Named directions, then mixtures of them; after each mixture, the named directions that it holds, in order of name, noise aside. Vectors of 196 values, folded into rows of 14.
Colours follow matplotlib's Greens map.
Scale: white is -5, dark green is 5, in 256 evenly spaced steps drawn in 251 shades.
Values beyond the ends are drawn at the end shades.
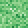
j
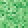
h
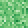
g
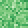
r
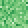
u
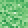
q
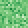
j.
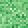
j.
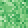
g, h.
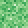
h.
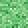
j.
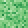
h.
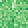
r.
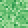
r.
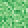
g.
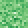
q.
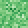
j, r.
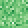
g, u.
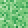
h, q.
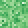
g, h, q.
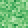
h, q, r.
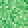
h, r, u.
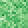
g, h.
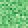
j.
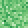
q, u.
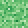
g, h.
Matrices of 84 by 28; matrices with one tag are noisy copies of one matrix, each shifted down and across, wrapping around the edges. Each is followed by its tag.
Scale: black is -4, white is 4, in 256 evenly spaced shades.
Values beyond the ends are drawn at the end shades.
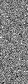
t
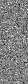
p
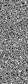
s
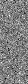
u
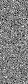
p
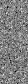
u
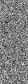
t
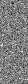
t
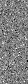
u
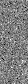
p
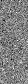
t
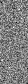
p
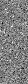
t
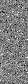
p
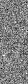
p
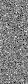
p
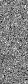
u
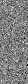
u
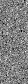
u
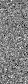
s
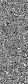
t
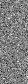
p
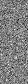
t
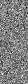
u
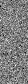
s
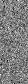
u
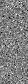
s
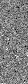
t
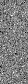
p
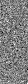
s
